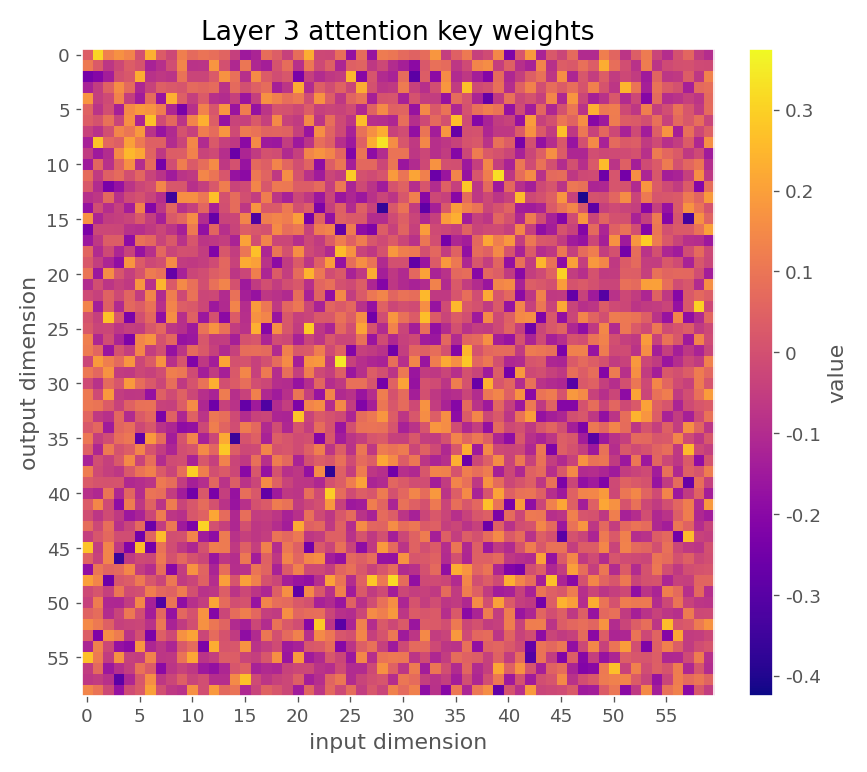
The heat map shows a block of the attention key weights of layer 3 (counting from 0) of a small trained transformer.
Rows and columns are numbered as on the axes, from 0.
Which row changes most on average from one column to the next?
24
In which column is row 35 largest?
13
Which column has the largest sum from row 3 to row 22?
54
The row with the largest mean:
0
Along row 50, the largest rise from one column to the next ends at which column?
8
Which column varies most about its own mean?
45
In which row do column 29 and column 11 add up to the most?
43
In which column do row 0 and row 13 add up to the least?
47
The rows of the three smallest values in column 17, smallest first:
32, 40, 25
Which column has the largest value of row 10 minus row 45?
4
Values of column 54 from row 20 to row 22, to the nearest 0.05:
0.1 0.2 0.05
